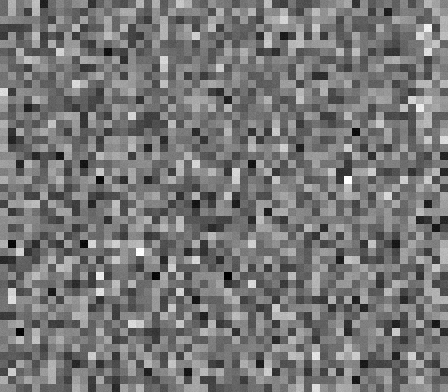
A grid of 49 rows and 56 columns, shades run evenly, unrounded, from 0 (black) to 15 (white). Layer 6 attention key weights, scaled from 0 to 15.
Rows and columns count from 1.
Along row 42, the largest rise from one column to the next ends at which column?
50
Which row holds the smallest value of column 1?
33
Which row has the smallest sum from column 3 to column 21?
14
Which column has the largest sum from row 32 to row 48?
40
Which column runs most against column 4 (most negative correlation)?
16
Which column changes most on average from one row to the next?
2
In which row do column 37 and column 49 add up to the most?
25
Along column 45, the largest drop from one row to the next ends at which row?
17
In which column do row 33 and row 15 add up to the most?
44
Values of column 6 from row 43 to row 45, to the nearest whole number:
6 4 5
